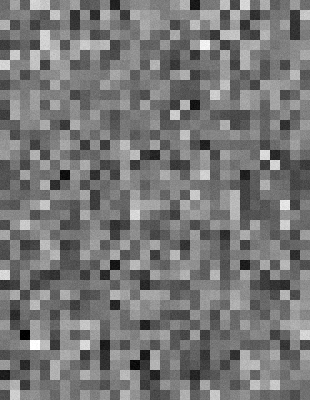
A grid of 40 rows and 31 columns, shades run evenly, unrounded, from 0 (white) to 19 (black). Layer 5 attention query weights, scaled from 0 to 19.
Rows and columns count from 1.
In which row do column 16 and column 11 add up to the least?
2
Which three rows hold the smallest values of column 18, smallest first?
12, 26, 4
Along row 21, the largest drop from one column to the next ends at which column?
29
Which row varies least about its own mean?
14
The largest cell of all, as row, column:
34, 3
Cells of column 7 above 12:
7
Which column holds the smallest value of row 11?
19
